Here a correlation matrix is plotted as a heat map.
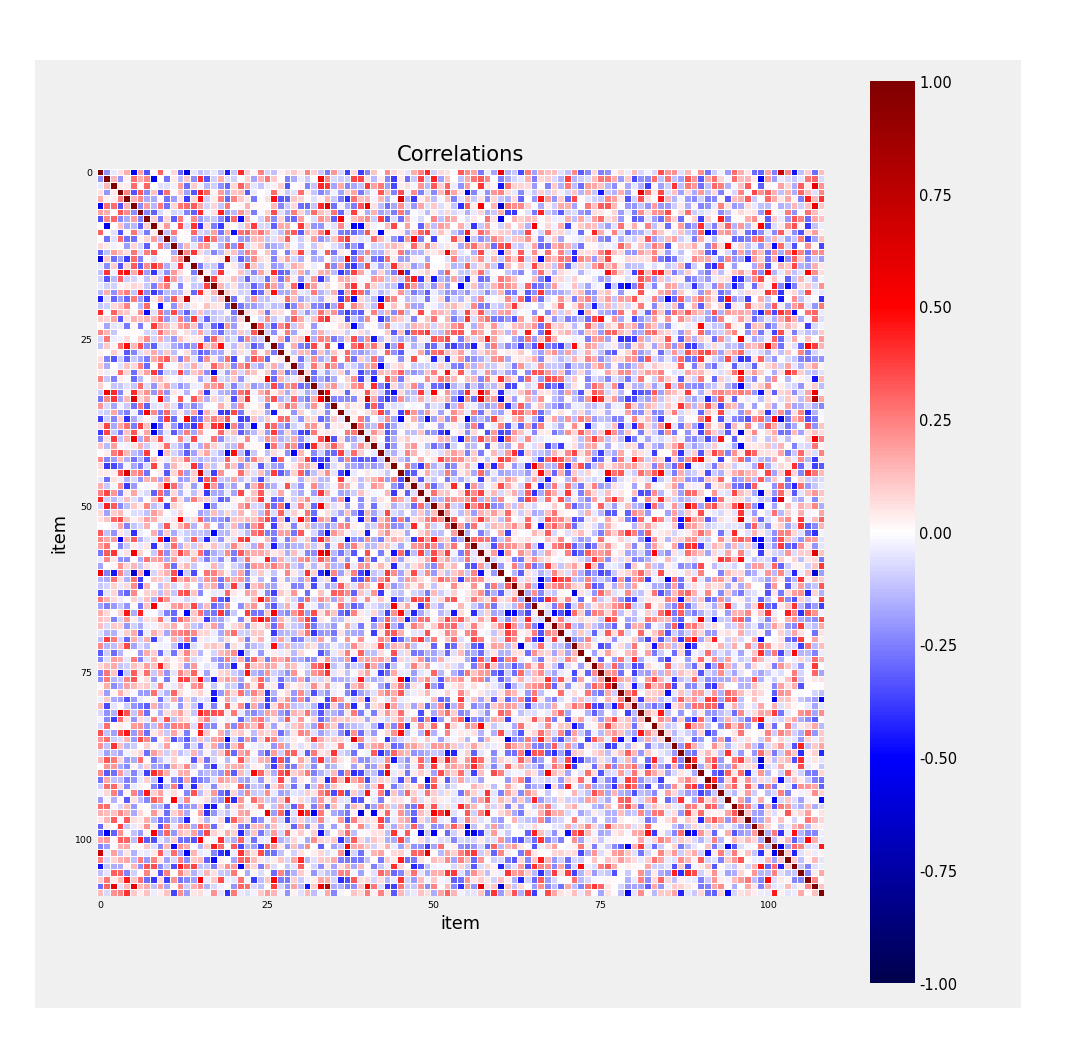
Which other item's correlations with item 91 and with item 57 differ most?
34
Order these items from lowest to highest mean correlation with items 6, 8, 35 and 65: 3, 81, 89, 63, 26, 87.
89, 26, 81, 3, 63, 87
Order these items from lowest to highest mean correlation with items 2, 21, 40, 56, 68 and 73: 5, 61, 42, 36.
36, 42, 5, 61
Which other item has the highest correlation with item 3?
81
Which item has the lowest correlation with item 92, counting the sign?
67
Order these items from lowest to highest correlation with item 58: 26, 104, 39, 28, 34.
39, 26, 28, 104, 34
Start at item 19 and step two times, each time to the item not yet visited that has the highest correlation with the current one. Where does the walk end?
37
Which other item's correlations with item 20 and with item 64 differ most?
9
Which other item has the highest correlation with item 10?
47
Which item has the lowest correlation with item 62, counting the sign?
66
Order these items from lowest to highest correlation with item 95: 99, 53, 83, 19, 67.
99, 19, 53, 83, 67
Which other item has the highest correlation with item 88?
50
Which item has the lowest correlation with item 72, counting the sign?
21
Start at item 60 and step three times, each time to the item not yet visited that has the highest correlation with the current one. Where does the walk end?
49
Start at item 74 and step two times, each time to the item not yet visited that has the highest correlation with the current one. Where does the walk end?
107
